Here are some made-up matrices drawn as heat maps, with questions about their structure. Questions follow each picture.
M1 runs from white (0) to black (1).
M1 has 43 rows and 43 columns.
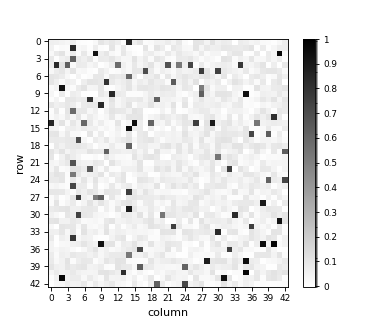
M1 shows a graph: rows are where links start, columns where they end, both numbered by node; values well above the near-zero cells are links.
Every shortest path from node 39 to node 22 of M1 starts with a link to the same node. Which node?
node 16
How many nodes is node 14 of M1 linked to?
7
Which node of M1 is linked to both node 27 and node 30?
node 5
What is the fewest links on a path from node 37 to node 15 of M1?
2
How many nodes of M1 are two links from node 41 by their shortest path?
1
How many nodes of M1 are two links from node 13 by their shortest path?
1
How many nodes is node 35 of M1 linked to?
3
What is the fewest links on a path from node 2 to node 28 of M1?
6
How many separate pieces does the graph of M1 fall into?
4
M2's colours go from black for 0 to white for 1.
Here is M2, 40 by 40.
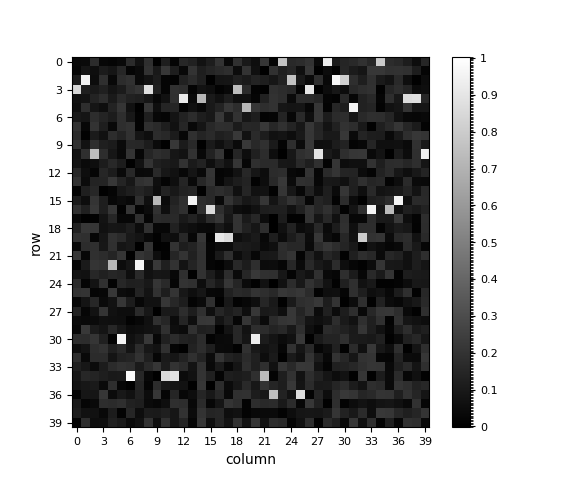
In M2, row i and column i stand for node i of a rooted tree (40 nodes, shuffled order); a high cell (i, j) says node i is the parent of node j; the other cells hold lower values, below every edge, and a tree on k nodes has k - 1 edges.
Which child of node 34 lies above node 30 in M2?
10
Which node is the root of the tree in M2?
3
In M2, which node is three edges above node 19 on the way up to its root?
2
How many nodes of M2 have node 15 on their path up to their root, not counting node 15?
11
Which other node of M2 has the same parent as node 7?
4
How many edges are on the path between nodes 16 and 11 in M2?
7
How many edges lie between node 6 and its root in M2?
3
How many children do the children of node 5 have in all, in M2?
3
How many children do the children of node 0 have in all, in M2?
4
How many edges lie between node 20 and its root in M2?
6
